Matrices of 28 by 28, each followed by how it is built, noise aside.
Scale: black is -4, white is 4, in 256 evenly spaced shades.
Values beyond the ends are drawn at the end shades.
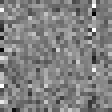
uneven columns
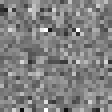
uneven rows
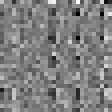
low rank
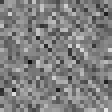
Toeplitz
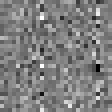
uneven columns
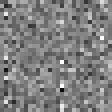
uneven columns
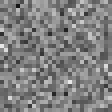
noise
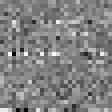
uneven rows
